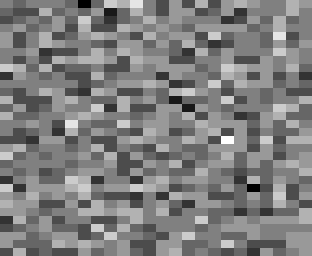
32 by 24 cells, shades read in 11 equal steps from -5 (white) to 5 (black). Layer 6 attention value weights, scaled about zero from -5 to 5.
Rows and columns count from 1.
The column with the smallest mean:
22
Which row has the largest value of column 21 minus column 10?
27
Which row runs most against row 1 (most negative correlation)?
15
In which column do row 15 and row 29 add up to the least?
8
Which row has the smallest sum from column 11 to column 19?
18
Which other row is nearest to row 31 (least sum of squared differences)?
19
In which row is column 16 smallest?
28
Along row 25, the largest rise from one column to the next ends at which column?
23
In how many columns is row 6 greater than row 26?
12
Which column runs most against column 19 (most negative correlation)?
7
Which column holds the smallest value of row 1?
11
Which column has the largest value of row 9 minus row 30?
9
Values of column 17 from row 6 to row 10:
3 1 0 0 1
